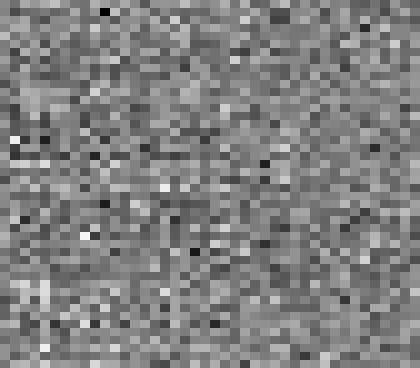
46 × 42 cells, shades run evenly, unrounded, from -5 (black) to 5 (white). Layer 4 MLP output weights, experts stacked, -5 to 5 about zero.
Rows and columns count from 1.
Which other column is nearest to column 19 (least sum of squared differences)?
13
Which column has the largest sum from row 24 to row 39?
5
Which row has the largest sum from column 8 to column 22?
44
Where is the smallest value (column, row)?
11, 2
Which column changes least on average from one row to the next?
30
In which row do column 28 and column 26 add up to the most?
38
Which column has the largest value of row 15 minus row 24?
42
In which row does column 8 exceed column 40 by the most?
39
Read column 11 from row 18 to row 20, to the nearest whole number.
-3 1 1
